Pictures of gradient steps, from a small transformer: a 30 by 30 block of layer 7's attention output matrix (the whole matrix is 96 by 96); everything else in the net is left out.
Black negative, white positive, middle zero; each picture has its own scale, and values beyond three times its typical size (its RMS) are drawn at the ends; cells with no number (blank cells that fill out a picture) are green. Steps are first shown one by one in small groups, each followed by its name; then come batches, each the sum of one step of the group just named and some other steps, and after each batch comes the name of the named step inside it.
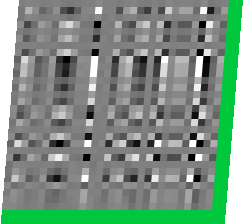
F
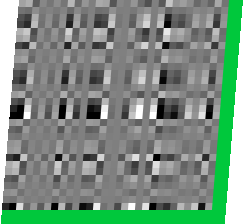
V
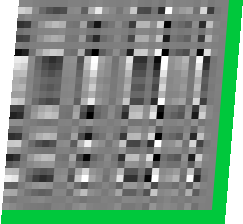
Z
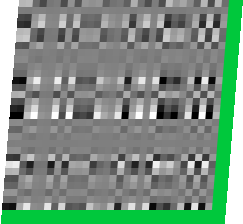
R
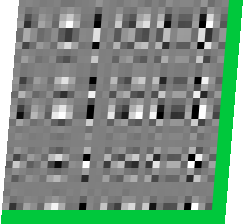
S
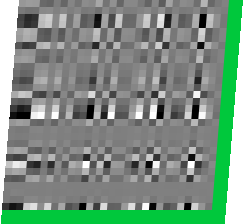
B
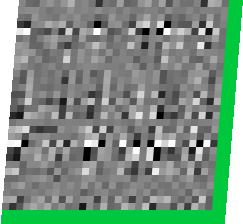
V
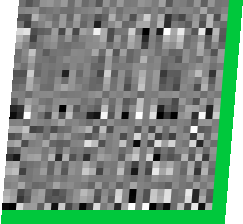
V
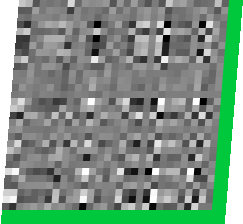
F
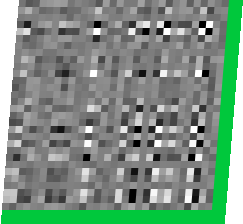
F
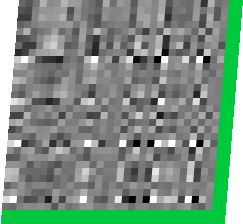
Z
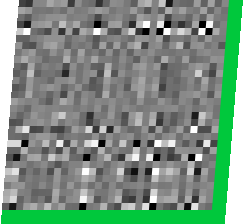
S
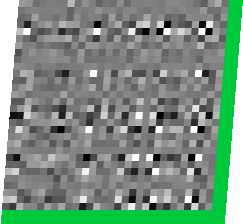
V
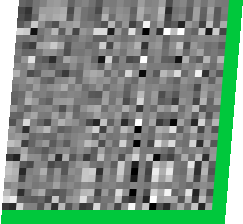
R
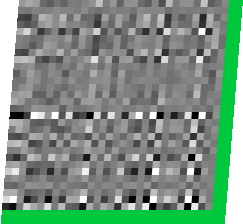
B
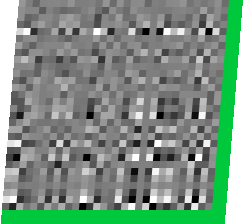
S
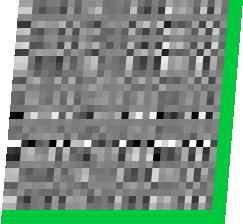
Z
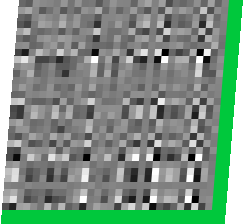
F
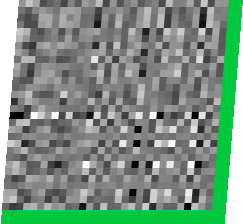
B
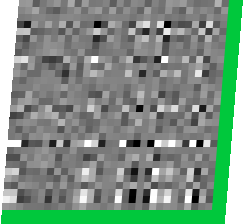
Z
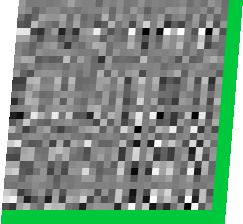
R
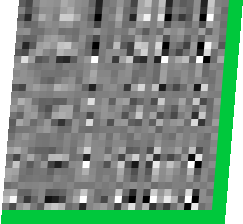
S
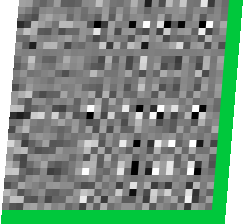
B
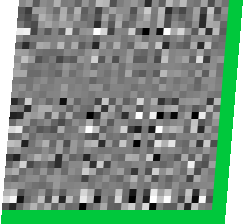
B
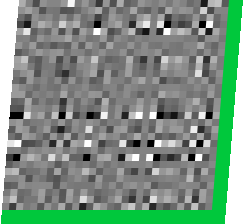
V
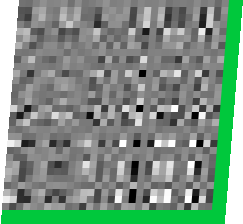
S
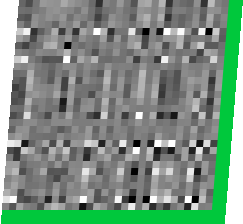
V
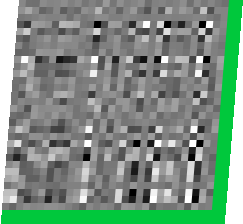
F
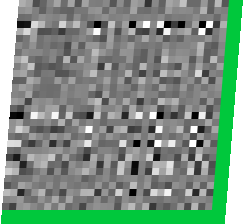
R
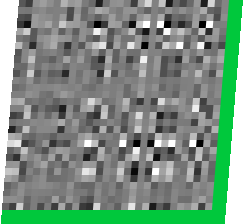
V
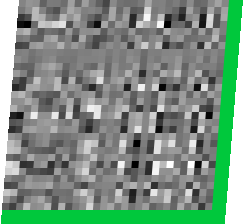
R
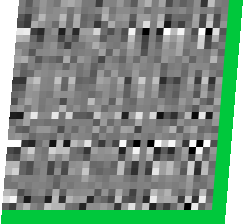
R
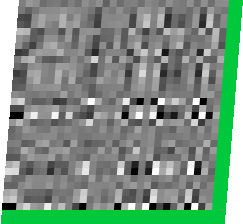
R
